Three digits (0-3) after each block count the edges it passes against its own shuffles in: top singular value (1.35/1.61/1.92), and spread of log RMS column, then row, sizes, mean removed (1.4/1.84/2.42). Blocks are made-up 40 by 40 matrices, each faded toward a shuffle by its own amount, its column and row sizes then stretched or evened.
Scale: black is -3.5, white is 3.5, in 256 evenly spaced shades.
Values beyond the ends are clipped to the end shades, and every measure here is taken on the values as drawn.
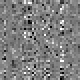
3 3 0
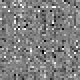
1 1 2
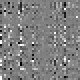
2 3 2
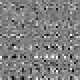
3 2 3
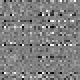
3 2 3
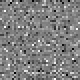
2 0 2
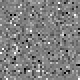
1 0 0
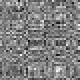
3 2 0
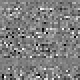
0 0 3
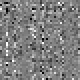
1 3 0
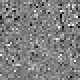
0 2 1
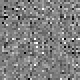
1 2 2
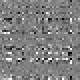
3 2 3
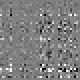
1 3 3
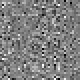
2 3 0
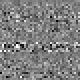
2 0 3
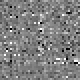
0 1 2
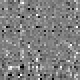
2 2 2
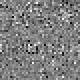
1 0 1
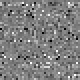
1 0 2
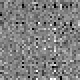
2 2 1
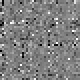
0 2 1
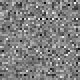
2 0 2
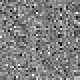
2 1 0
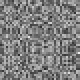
3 0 0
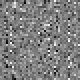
1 3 0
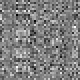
3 3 1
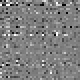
2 1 3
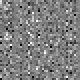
0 3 0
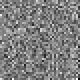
2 0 0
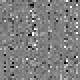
0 3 1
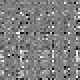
3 3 2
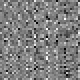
3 3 0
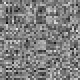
3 2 1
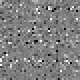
1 0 2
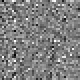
1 2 1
